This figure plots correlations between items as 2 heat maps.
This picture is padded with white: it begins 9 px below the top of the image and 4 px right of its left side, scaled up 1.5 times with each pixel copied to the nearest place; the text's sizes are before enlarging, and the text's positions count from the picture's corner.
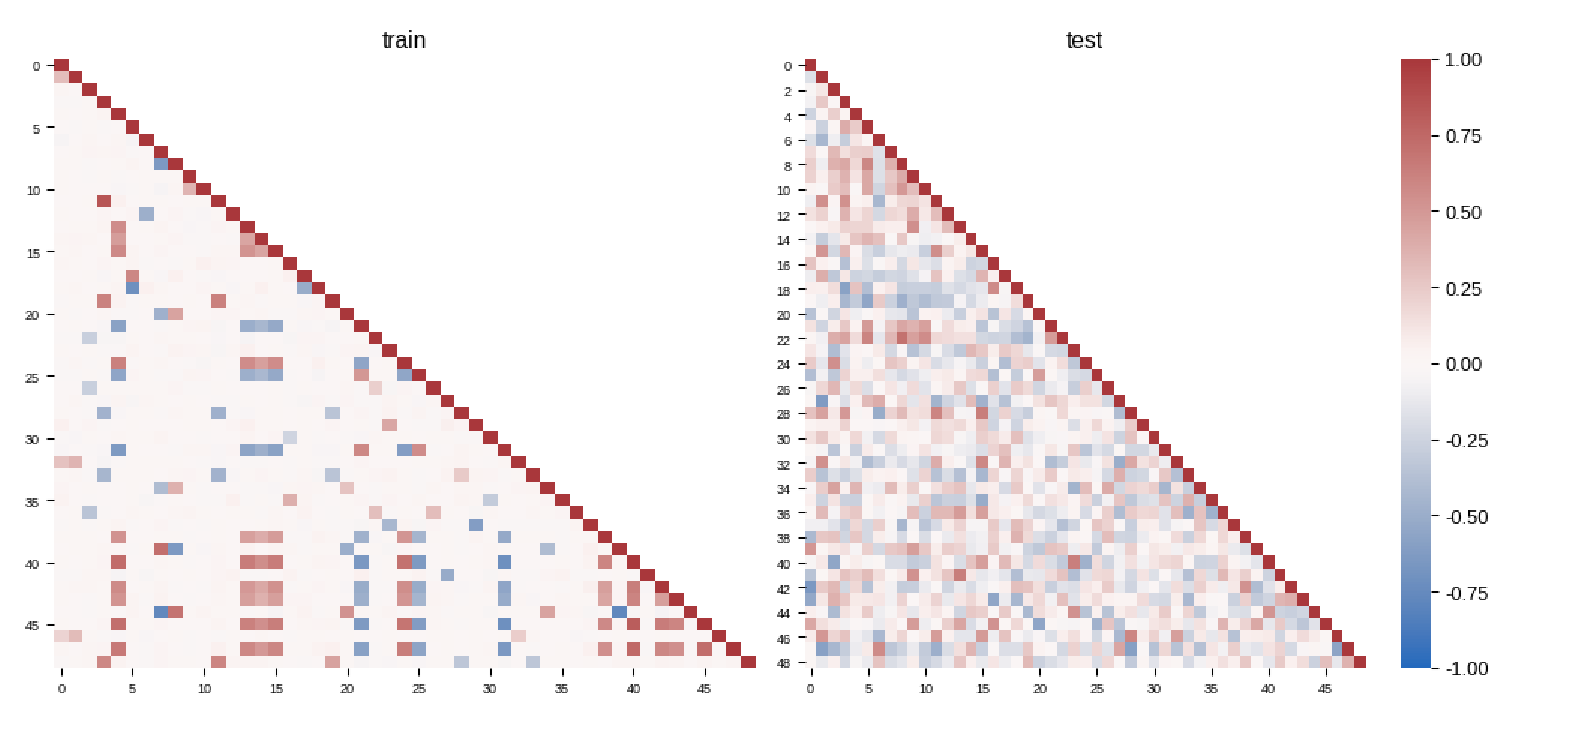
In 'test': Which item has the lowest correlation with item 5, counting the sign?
19
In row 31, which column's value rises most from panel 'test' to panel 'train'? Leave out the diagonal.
25
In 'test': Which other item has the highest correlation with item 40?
23
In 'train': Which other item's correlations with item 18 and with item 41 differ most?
5
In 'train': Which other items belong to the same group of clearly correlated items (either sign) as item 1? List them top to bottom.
0, 32, 46
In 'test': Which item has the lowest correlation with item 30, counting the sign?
47
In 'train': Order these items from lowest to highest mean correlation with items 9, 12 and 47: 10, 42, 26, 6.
6, 26, 10, 42
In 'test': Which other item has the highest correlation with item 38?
42
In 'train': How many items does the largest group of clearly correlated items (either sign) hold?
14
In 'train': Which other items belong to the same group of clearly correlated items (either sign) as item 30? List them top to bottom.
16, 35
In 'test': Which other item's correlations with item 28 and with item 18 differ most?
3
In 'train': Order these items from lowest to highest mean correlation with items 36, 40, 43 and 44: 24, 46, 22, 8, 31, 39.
31, 39, 46, 22, 8, 24
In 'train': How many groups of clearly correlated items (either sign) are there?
11
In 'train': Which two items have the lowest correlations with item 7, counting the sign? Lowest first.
44, 8
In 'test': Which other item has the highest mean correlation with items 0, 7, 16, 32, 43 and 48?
45
